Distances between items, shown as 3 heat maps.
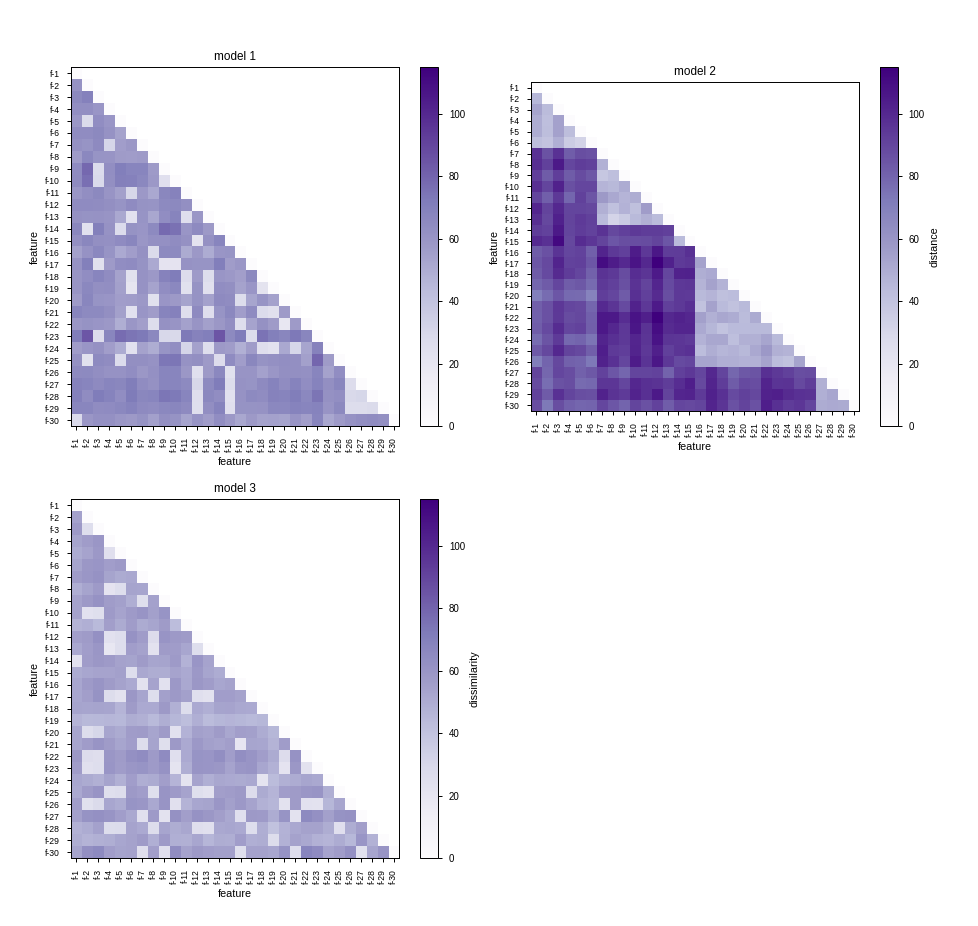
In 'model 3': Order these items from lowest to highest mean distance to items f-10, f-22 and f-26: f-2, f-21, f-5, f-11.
f-2, f-11, f-5, f-21
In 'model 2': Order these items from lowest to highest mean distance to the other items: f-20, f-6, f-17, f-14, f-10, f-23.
f-20, f-6, f-23, f-17, f-10, f-14
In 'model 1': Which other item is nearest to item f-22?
f-20
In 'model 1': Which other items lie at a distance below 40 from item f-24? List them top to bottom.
f-6, f-11, f-13, f-18, f-19, f-21
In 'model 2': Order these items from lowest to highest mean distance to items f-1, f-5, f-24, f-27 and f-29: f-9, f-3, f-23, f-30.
f-30, f-3, f-23, f-9
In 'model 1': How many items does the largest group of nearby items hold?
7
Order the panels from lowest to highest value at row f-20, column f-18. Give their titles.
model 2, model 3, model 1
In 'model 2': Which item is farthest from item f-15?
f-3
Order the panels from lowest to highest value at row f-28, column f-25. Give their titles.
model 3, model 1, model 2
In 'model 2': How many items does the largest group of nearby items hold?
11
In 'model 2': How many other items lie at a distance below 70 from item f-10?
6
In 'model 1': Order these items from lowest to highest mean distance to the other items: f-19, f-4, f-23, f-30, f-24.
f-24, f-19, f-30, f-4, f-23
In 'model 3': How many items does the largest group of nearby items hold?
8
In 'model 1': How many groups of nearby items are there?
7
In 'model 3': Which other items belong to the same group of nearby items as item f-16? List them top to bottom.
f-7, f-9, f-21, f-27, f-30
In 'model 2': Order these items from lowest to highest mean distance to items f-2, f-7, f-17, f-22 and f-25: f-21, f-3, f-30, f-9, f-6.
f-21, f-6, f-9, f-3, f-30
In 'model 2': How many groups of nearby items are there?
5
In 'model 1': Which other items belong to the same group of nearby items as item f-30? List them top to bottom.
f-1
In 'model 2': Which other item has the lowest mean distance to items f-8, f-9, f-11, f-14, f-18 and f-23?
f-13
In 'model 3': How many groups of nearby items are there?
7
